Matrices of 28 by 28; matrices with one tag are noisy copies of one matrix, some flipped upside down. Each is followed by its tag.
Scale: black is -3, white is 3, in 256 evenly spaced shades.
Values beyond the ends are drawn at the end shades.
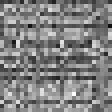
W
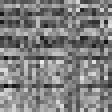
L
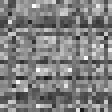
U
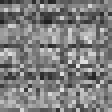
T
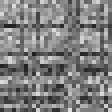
L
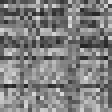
L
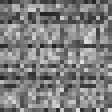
T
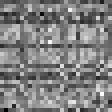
T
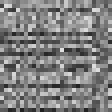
W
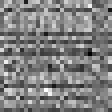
W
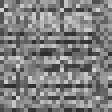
W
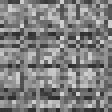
T
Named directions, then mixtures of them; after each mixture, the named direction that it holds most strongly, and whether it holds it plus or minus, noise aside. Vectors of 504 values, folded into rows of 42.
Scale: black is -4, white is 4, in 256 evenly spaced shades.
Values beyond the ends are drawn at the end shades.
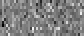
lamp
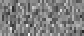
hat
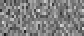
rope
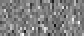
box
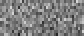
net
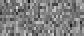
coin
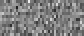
coin, minus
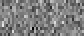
lamp, minus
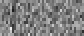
hat, plus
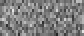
net, plus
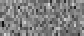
net, plus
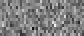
box, minus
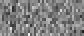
hat, plus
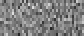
net, plus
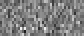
box, plus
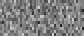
rope, minus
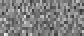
net, plus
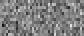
coin, minus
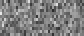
coin, minus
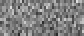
net, plus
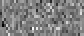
lamp, plus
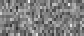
coin, minus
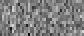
hat, minus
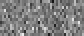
box, plus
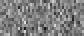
box, minus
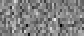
hat, minus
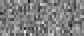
coin, plus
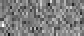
lamp, minus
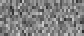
net, minus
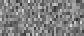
coin, minus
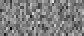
rope, plus
